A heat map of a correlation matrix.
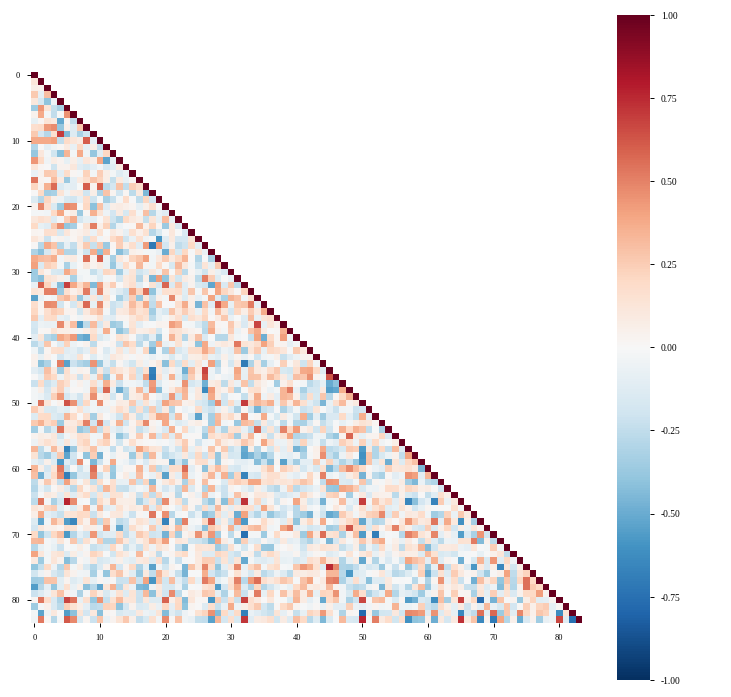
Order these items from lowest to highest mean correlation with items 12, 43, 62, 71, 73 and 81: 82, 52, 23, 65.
23, 82, 52, 65
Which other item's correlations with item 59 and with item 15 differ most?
50
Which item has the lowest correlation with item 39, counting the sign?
13
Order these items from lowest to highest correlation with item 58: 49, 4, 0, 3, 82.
3, 49, 0, 4, 82
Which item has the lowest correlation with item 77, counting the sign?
18
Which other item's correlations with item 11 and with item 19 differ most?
48
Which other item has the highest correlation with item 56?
35
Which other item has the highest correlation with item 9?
4
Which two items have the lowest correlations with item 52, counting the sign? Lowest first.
70, 25
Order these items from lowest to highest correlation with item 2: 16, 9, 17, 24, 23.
9, 23, 16, 24, 17
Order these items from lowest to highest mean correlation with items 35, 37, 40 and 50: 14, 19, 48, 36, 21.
19, 48, 14, 21, 36
